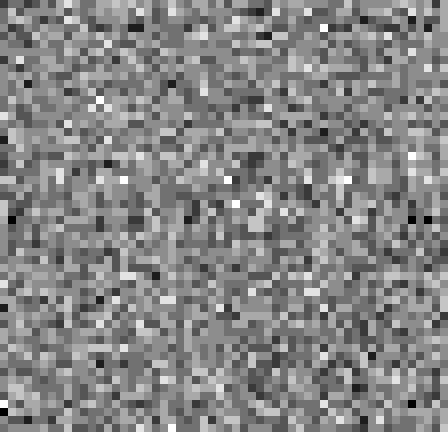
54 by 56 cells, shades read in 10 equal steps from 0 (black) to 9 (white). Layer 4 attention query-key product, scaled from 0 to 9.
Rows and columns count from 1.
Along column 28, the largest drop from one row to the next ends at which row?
40
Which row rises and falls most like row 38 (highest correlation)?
48
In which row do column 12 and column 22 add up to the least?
11
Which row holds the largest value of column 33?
25
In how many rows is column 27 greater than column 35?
19
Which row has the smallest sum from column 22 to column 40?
24
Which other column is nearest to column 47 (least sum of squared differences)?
35
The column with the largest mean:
22
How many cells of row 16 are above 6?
3
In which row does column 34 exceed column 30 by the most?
14
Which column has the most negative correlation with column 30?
12
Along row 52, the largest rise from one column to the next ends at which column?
2
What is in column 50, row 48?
8
